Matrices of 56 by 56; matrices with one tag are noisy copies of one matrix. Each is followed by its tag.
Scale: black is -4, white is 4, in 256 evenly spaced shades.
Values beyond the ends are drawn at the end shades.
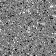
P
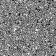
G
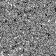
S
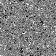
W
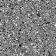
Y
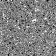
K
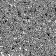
S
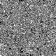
W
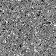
Y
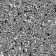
S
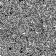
W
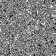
P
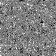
W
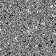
P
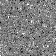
W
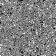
W
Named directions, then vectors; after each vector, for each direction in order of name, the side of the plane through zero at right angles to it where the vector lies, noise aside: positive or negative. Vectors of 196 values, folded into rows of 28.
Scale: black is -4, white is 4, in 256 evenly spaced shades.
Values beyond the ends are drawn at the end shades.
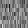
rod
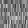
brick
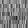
negative, negative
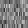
positive, negative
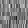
negative, negative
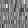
positive, negative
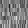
positive, positive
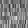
positive, positive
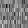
negative, positive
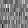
positive, negative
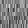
negative, negative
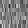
positive, positive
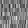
positive, positive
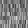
positive, positive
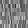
positive, positive
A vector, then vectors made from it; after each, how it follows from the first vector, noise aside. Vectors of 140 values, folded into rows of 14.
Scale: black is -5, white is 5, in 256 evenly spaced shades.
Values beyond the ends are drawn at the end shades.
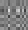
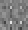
wrapped around, partly zeroed.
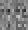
sign-scrambled.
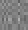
reversed, shrunk.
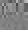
wrapped around, partly zeroed.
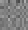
wrapped around, negated, shrunk.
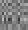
reversed, negated.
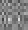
reversed.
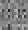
sign-scrambled.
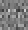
sign-scrambled.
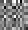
wrapped around, scaled up.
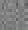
wrapped around, negated, shrunk.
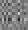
reversed, negated.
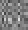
reversed.
